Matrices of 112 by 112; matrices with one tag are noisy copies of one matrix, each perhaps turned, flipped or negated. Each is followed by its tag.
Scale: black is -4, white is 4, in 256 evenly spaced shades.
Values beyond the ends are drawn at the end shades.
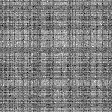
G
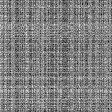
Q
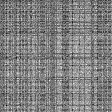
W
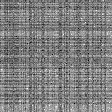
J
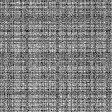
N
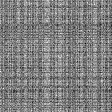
Q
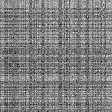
J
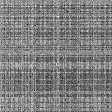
W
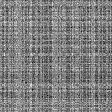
N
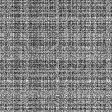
N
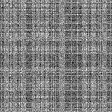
G
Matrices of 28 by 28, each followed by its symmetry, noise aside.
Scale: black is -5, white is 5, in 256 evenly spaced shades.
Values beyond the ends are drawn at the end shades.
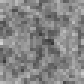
mirrored top to bottom.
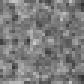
mirrored top to bottom.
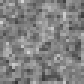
symmetric.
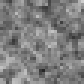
symmetric across the other diagonal.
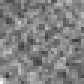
symmetric across the other diagonal.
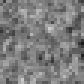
no symmetry.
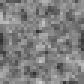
same after a half turn.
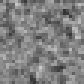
no symmetry.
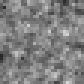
no symmetry.
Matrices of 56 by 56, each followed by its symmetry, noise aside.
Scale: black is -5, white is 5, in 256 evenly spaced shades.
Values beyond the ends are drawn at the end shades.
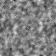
same after a half turn.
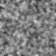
no symmetry.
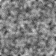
same after a half turn.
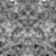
mirrored left to right.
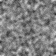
same after a half turn.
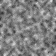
same after a half turn.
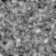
no symmetry.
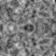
mirrored top to bottom.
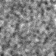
no symmetry.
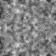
mirrored top to bottom.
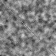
no symmetry.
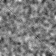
no symmetry.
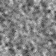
same after a half turn.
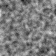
no symmetry.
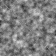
same after a half turn.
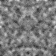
mirrored left to right.
